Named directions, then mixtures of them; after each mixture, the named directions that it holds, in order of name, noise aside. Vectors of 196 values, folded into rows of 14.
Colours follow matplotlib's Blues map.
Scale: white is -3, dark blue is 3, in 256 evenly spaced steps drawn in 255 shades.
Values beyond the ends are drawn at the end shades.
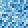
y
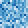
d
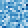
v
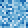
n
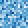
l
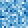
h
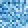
d, y.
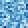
h, v.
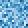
n, y.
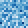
d, h, y.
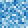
d, h.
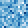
h, l, v.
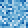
n.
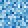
l.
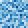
d, v, y.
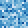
h, n.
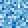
l.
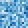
h, y.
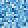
h, l, y.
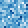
h, l, v.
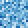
h, l, v.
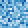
d, n.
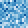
d, h.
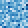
v.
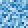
d, v, y.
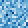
l, n, y.
